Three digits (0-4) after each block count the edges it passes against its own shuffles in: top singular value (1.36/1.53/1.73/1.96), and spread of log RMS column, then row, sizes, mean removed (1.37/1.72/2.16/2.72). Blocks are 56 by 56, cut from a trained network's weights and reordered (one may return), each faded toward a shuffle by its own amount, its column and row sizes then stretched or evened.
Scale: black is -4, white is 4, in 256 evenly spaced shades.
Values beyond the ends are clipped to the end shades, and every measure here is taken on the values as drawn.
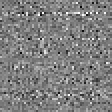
2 1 4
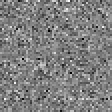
0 0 3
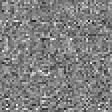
3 0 3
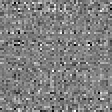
2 2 4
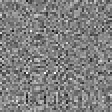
4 2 2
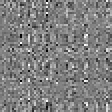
4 4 2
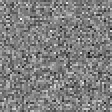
1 0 1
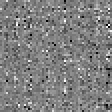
0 4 1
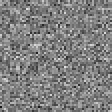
3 0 2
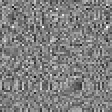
4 2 2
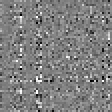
1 4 3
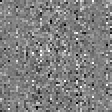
0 4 0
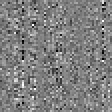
2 4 0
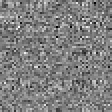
3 1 3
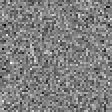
0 0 0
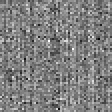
3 0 2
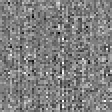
2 2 2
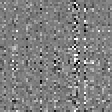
2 4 2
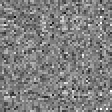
2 2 1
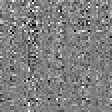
1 4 3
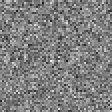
2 0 0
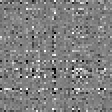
1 4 4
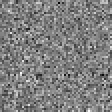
1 1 1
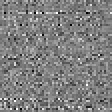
3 2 4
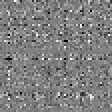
0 3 4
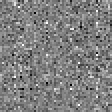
0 3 1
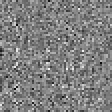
1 2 1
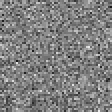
3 1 0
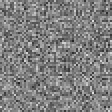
4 0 0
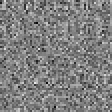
3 0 1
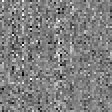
1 4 0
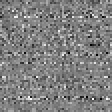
0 0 4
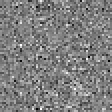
0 2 2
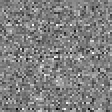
2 1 3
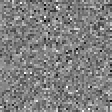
0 2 0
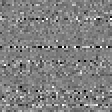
1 0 4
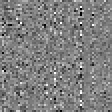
1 4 1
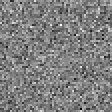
0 0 0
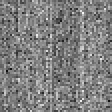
2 1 0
